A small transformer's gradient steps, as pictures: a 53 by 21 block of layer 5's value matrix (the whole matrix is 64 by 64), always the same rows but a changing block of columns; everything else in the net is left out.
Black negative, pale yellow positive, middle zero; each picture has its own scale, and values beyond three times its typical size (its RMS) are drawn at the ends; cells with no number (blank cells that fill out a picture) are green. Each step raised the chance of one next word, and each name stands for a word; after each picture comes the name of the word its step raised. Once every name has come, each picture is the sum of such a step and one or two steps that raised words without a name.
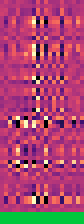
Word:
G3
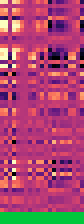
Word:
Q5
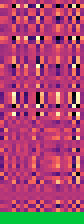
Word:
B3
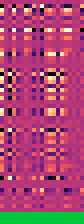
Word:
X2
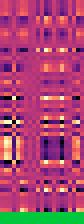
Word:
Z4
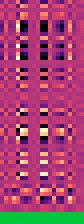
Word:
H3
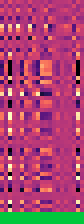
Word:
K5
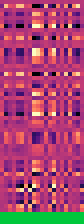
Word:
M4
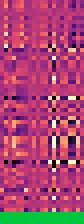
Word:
Z4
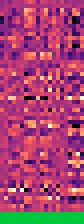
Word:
G3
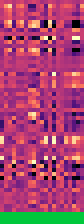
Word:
M4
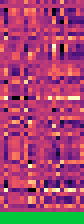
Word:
G3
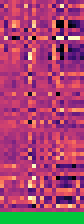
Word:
H3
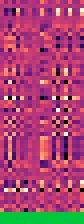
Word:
Z4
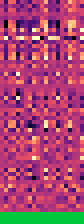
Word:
Q5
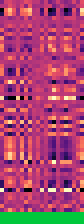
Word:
Z4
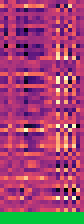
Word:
X2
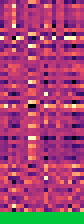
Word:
B3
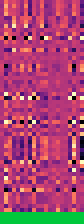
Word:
Z4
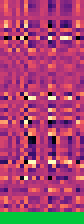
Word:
Z4
